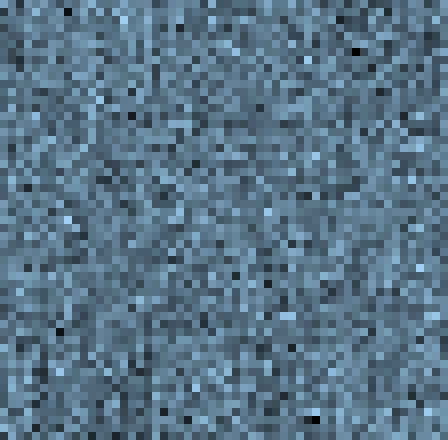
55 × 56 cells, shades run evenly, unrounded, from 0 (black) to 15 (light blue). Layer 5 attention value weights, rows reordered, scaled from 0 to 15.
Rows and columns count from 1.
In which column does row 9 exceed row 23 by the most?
14
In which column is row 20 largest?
40
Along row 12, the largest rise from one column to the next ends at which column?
18
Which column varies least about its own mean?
35
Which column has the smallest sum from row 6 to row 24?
44
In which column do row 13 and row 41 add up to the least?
26
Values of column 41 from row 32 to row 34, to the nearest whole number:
6 8 7
